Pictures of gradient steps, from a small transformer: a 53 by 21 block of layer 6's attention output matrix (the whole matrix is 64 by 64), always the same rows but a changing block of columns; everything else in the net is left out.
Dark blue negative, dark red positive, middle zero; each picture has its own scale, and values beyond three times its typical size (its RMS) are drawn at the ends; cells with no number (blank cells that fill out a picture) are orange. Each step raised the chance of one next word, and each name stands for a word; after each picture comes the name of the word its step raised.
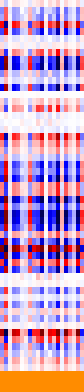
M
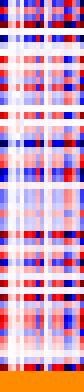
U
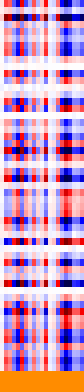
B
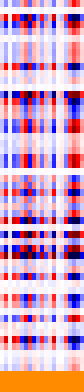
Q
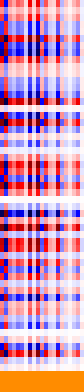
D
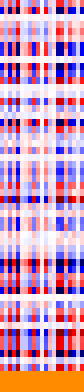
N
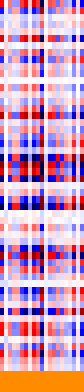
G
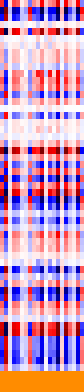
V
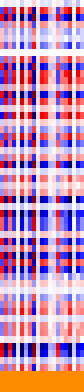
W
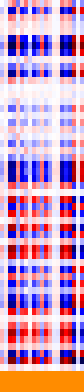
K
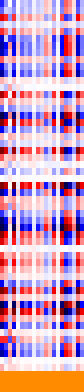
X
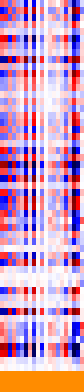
W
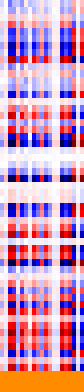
U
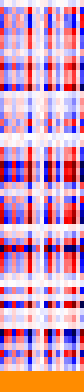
M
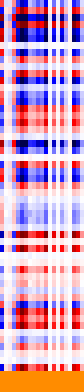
U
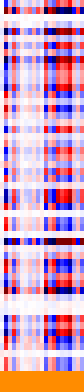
V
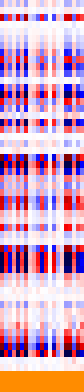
G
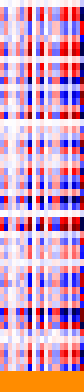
N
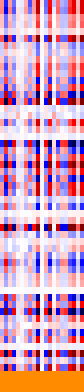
D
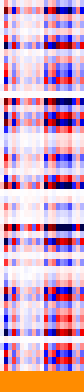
D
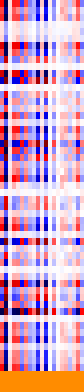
B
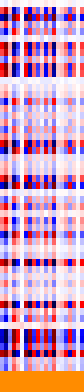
X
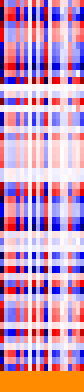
N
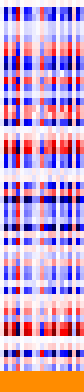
D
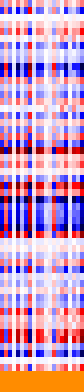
X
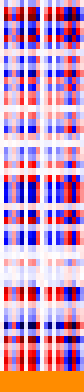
V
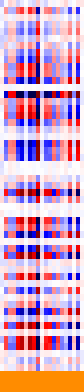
Q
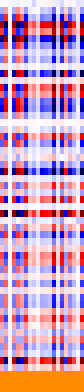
K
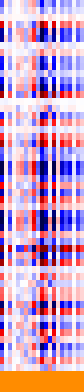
M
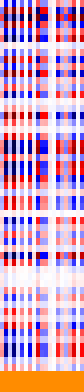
W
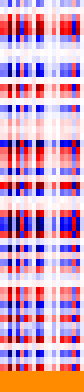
X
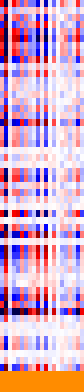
U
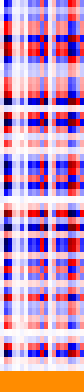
D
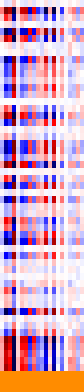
V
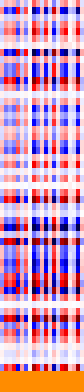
N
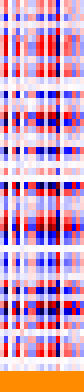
X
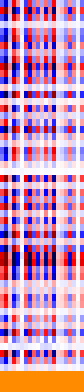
Q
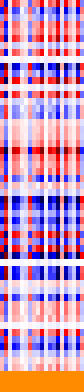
Q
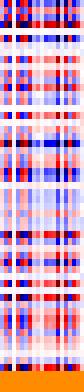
U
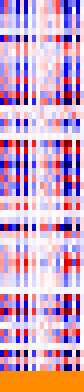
D
